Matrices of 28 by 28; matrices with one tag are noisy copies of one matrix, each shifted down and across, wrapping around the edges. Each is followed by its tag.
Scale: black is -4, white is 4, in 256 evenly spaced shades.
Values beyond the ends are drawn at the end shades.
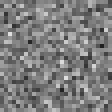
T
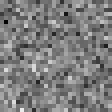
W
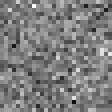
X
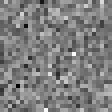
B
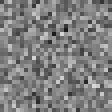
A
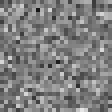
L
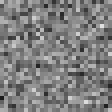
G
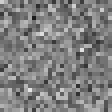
B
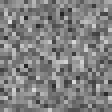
B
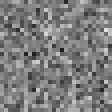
X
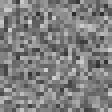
L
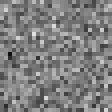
X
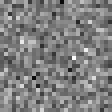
A
